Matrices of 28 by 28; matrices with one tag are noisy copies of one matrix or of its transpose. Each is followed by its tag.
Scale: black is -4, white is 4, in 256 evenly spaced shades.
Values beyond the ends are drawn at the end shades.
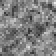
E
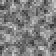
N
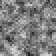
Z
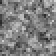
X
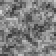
E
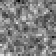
X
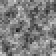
E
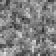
N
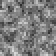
Z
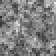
X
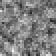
Z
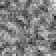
N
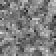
N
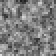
X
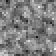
N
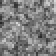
X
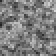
X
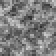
E
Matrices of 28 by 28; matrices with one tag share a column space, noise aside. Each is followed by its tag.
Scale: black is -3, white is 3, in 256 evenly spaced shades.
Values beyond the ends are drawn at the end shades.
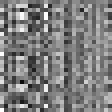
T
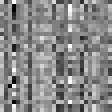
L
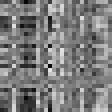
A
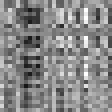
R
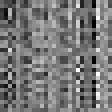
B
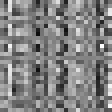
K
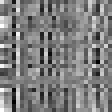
A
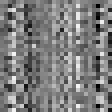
T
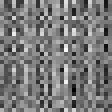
K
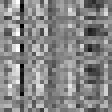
K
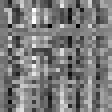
R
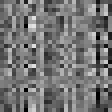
A
